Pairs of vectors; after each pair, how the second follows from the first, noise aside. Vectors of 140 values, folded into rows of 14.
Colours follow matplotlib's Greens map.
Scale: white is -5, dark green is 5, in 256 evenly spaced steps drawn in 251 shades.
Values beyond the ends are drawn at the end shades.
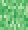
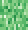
copied.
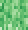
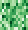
wrapped around, negated, scaled up.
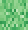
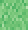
reversed, negated, shrunk.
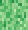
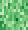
wrapped around, negated.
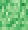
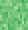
reversed, negated, shrunk.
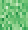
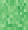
reversed, negated, shrunk.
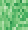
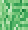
copied.
